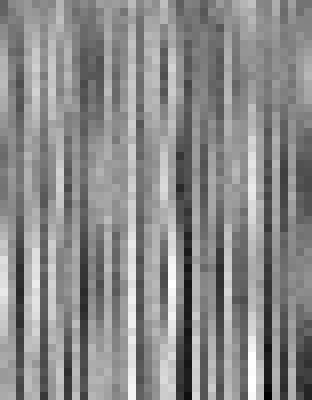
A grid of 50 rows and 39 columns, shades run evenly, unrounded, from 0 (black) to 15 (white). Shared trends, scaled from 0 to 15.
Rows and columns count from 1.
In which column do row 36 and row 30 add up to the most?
22
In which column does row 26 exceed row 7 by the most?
21
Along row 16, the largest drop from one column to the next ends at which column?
18
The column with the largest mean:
17
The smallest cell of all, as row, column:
50, 34
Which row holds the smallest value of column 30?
38
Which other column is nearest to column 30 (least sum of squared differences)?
15
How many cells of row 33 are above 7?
26
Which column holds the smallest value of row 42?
24
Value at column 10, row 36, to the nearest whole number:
10
